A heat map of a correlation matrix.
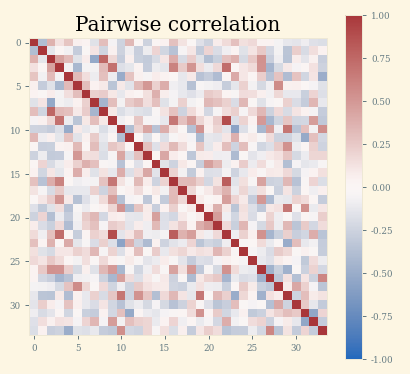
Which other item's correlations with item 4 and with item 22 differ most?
9
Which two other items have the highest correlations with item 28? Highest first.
5, 30
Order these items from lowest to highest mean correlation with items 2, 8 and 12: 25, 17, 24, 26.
17, 24, 25, 26
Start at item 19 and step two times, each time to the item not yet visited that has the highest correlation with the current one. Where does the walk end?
10
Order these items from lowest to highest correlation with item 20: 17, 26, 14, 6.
26, 17, 6, 14
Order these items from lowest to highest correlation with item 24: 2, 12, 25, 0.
2, 25, 0, 12
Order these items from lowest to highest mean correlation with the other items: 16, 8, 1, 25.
1, 25, 8, 16
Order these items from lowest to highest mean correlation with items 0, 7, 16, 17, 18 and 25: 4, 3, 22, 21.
4, 21, 3, 22
